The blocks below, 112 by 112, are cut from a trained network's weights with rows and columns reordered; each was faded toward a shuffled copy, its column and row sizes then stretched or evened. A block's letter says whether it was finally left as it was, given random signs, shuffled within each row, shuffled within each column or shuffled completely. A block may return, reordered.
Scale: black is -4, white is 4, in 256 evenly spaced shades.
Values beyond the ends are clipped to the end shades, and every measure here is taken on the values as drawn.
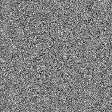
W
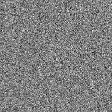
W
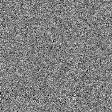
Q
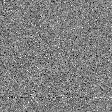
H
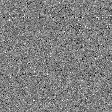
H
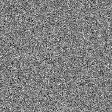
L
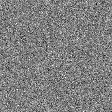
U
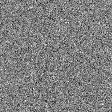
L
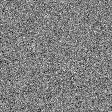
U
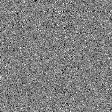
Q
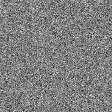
W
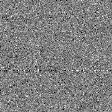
W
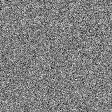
U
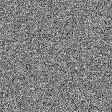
U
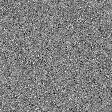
U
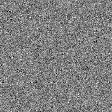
Q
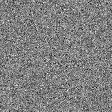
H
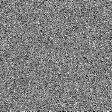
Q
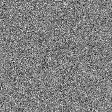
L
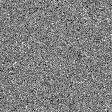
U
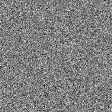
W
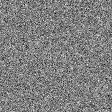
U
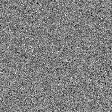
L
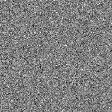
W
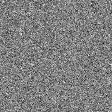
L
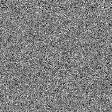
Q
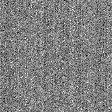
L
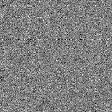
W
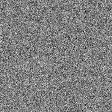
L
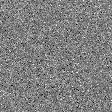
U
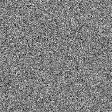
Q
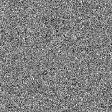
Q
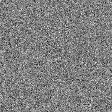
H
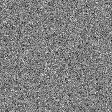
L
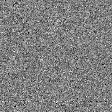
Q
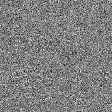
W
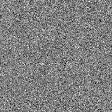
W
